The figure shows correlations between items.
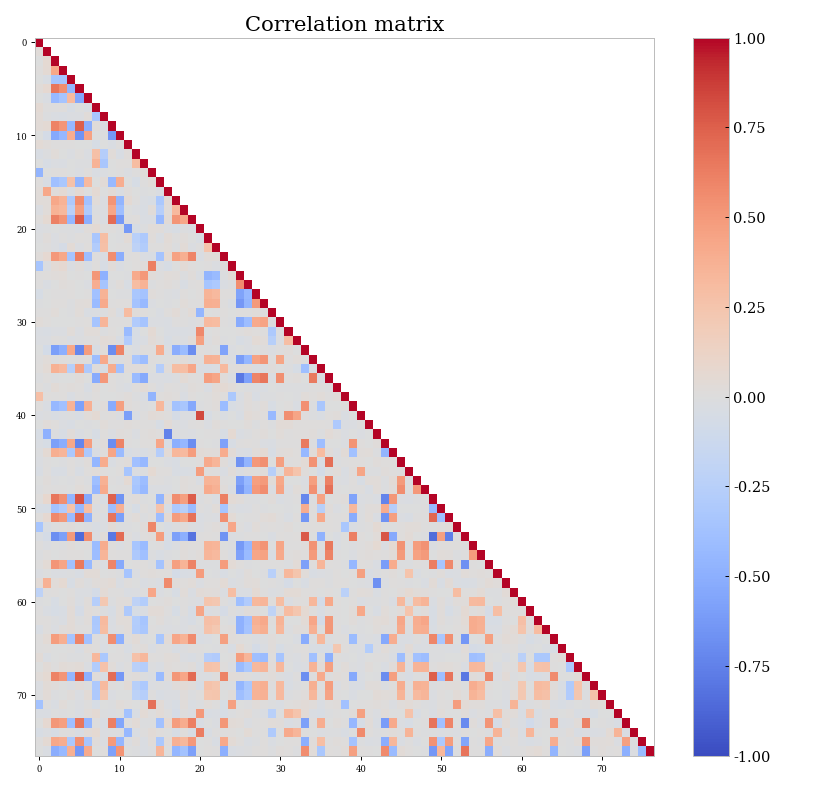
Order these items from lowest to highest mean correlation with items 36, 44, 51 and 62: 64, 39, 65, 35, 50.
39, 50, 65, 35, 64
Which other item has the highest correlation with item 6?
53
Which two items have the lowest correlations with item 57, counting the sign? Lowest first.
11, 29
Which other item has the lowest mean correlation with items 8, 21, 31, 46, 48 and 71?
25
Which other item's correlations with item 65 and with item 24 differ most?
14
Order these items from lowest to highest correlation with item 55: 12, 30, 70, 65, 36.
12, 65, 70, 30, 36
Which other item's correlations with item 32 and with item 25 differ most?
36
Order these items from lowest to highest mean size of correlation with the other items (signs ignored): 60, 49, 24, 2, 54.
24, 60, 54, 2, 49
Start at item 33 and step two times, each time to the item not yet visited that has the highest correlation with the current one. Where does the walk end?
43
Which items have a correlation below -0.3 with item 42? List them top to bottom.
1, 16, 58
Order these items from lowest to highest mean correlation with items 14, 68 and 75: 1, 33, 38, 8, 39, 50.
33, 39, 50, 38, 8, 1
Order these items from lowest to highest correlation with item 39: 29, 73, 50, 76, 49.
49, 73, 29, 50, 76
